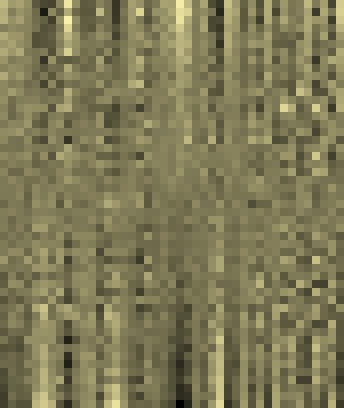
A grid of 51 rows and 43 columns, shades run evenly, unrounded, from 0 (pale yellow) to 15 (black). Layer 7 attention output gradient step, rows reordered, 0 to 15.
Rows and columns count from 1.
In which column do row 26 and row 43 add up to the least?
28
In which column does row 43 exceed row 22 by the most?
9
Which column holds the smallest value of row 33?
40
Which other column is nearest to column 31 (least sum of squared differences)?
12
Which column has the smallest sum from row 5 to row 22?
23
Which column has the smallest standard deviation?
25
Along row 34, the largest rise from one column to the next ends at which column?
29
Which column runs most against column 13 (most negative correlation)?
6
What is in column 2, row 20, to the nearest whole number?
7
